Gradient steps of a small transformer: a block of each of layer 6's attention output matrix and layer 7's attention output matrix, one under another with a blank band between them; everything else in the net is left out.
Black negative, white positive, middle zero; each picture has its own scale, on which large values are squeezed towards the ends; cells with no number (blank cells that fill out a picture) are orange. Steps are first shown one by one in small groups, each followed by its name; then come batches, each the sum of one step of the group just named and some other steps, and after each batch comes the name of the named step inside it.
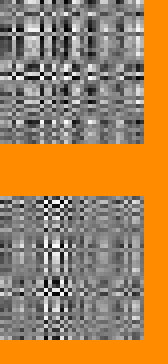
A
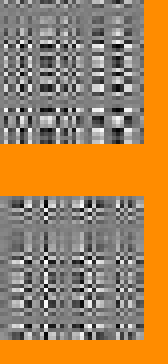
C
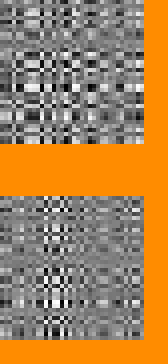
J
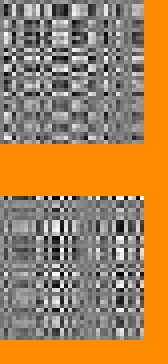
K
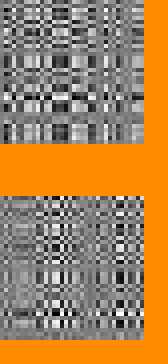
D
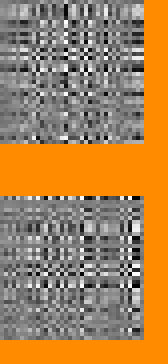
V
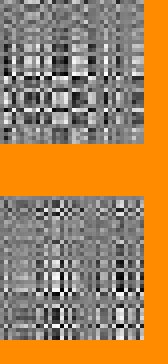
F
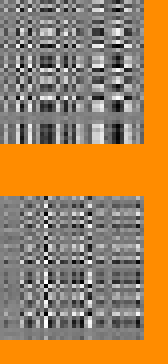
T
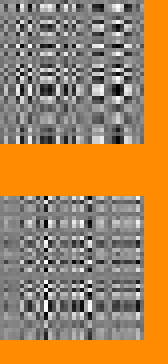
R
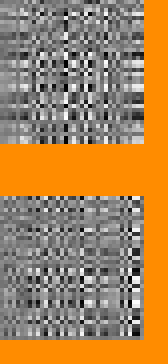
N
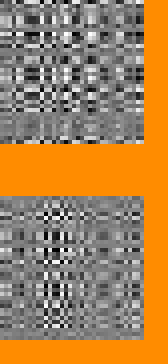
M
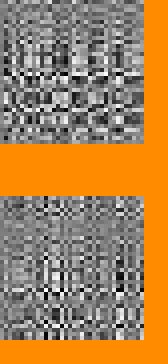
F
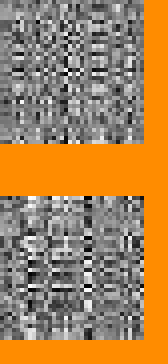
R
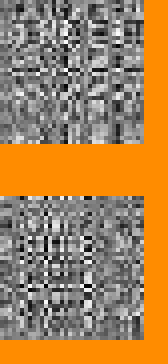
T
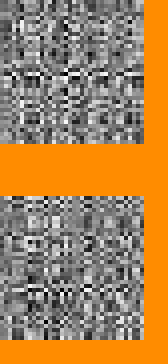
A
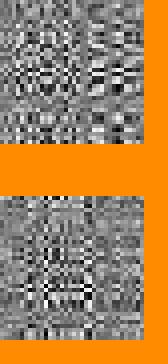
R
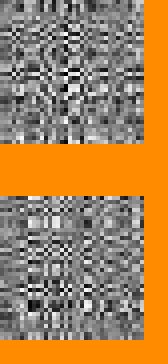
A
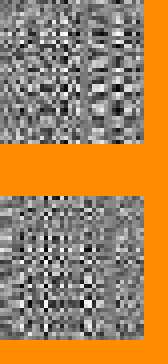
C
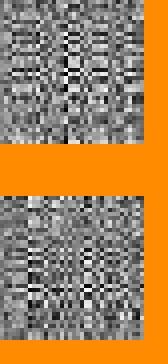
C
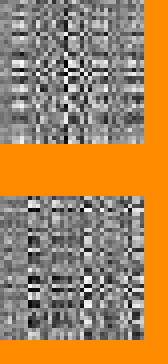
N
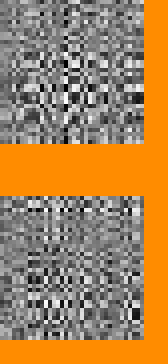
J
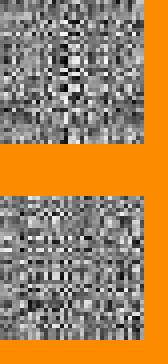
F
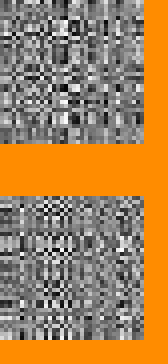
A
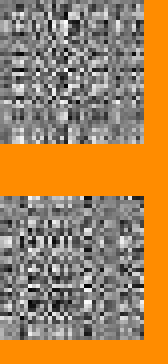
V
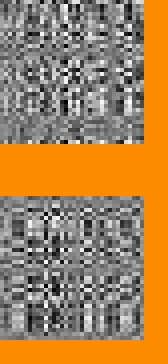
M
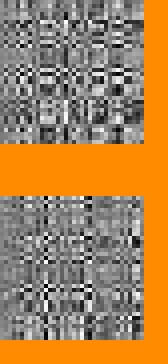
R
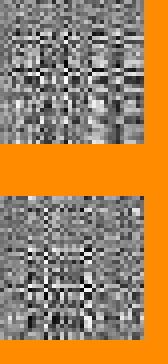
T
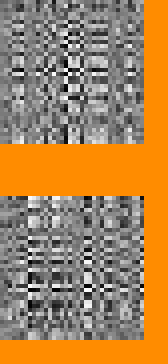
C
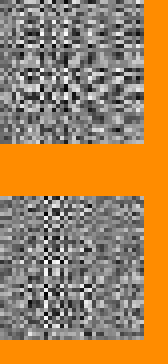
M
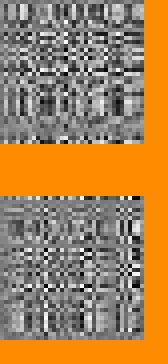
V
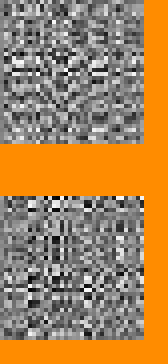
K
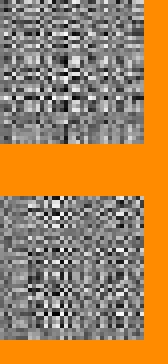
D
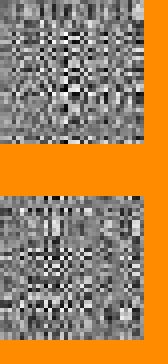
V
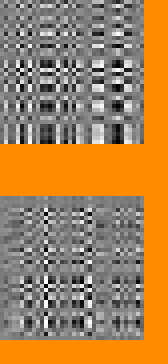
T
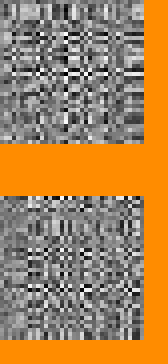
K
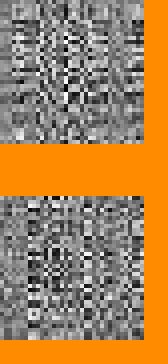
V
